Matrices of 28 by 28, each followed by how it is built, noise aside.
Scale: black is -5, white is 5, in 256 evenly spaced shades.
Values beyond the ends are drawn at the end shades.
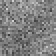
smooth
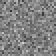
noise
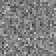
noise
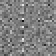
low rank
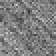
Toeplitz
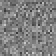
low rank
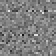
uneven rows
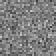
noise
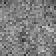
smooth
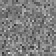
noise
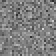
blocks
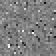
sparse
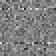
uneven rows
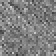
Toeplitz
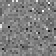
sparse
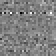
uneven rows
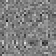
low rank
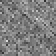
Toeplitz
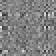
low rank
